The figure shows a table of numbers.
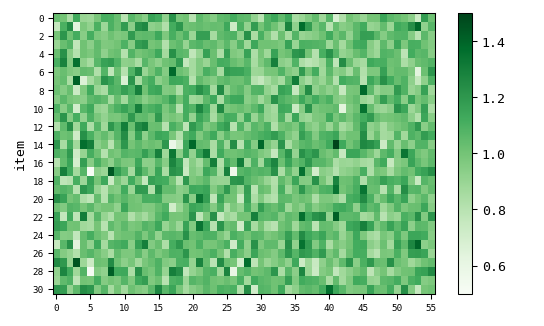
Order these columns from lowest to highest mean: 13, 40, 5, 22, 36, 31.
5, 31, 40, 13, 22, 36
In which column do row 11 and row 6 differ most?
17
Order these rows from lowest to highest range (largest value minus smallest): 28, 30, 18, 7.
18, 30, 7, 28
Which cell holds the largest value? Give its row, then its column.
14, 41
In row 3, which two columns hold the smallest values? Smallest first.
3, 16
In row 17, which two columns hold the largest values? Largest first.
8, 36
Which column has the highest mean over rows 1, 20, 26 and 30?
36
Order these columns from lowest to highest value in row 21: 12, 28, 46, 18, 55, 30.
18, 55, 12, 46, 28, 30
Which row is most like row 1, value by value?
25
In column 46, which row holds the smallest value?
28
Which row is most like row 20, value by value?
23
